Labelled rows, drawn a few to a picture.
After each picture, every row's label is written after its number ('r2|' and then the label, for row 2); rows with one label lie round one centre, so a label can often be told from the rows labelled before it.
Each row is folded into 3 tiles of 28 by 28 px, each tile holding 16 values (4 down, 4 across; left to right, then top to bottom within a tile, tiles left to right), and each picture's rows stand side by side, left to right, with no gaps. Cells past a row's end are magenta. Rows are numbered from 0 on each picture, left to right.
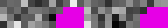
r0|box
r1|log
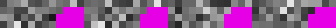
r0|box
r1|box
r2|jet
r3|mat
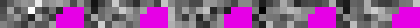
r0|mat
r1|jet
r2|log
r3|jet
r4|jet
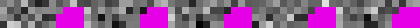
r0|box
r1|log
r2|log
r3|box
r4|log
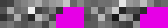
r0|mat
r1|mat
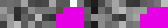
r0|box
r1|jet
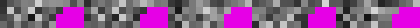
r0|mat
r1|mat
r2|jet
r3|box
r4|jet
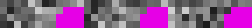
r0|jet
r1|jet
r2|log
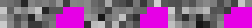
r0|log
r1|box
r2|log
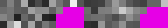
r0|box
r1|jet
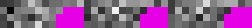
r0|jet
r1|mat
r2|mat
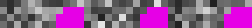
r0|jet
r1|box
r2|jet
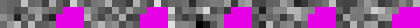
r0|box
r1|box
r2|log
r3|jet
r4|jet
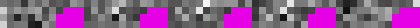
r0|log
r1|mat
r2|mat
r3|mat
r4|jet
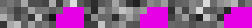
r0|box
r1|jet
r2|mat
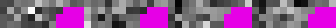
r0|mat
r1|log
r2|jet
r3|jet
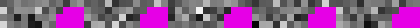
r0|log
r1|box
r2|mat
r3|box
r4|log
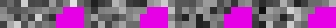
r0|box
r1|jet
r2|log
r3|jet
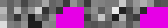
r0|log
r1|mat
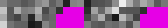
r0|log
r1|mat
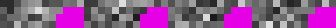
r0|jet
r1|mat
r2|box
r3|box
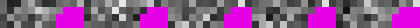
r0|jet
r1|mat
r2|box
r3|box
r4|jet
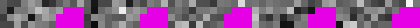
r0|jet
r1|jet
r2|box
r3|log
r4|box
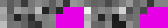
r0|log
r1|log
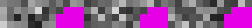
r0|log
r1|mat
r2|box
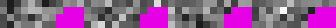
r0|jet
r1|box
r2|log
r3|mat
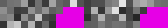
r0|box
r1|mat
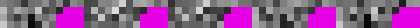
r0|log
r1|mat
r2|mat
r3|log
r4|log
